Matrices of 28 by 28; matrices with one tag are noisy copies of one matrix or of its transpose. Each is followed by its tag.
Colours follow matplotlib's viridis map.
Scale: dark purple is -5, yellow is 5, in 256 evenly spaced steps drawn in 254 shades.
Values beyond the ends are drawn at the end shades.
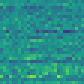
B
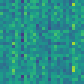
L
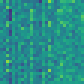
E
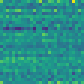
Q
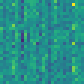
L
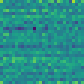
Q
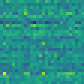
L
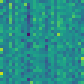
Q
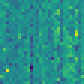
B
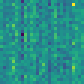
L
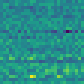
B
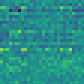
E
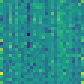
Q
